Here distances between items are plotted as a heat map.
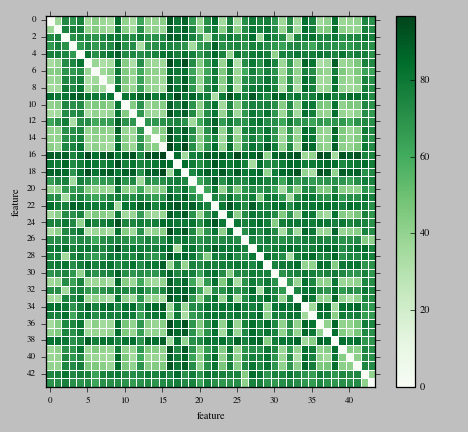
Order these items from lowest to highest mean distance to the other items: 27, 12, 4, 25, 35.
25, 12, 35, 4, 27
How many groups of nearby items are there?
8
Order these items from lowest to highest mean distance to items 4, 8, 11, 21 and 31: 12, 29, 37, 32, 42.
37, 32, 12, 42, 29
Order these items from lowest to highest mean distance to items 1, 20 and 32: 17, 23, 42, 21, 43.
23, 21, 43, 42, 17
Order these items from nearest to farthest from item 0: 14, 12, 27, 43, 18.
14, 12, 43, 27, 18
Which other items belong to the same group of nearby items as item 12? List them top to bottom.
3, 19
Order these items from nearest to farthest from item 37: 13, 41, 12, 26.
13, 41, 12, 26
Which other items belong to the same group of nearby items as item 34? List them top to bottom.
16, 18, 29, 35, 38
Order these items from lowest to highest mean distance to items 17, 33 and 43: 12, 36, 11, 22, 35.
11, 36, 12, 35, 22
